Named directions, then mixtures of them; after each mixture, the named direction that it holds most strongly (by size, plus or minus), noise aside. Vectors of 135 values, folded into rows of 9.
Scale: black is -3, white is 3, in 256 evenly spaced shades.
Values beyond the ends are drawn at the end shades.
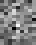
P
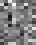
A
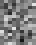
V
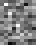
A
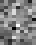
P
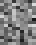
P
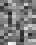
A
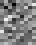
V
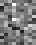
A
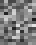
P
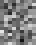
V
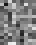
A
